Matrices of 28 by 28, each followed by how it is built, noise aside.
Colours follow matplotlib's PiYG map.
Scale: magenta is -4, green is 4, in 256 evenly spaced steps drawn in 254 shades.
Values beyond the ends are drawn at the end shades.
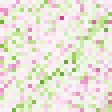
Hankel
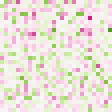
repeating columns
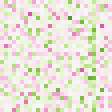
repeating rows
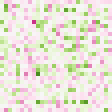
blocks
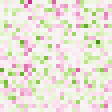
blocks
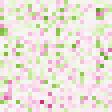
blocks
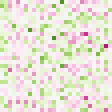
repeating rows
